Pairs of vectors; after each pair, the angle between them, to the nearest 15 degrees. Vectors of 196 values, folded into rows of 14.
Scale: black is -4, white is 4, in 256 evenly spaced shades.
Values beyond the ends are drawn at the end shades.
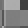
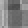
120 degrees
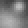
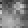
30 degrees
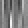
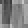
60 degrees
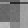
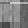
165 degrees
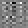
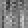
60 degrees
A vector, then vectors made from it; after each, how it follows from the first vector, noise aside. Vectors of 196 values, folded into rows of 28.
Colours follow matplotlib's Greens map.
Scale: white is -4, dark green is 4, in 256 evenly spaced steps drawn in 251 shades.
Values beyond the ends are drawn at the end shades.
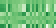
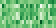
wrapped around.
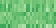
shrunk.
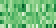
negated.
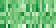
copied.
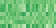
shrunk.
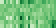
wrapped around, negated, partly zeroed.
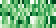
reversed, scaled up.
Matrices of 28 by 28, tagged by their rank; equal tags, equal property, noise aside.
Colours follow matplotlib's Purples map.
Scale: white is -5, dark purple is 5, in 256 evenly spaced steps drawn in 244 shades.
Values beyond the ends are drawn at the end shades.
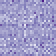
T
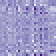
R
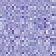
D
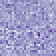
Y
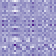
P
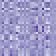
R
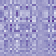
R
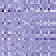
R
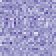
T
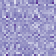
P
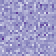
D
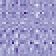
P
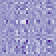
P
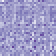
T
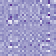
P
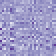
P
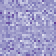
Y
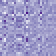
R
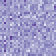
D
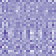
R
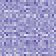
P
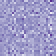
D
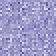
T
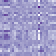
R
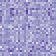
T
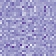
D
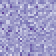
D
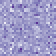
P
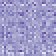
R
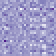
P
